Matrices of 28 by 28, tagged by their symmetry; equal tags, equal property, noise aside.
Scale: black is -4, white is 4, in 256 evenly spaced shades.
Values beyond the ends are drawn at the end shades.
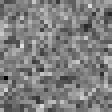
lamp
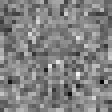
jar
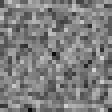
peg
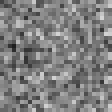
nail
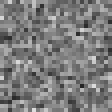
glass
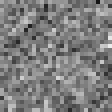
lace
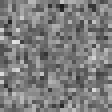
nail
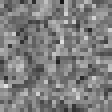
lamp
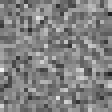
lamp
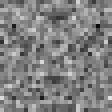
jar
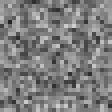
jar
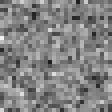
glass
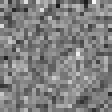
lace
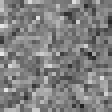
lamp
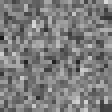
lamp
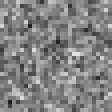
lamp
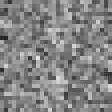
peg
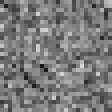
glass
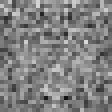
jar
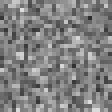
peg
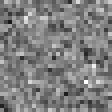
glass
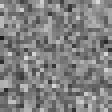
glass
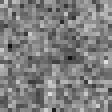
lamp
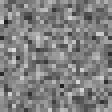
nail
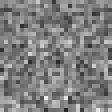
jar
